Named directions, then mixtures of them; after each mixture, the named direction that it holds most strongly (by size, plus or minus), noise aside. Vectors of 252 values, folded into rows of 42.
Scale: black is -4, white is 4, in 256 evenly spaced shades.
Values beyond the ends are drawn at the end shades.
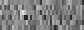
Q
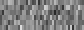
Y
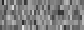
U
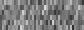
Y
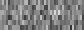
Y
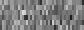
Q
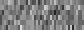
Y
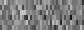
Q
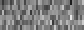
Y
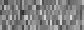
Q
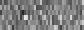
Q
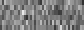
Q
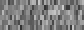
Y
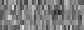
U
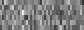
Q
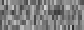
Y
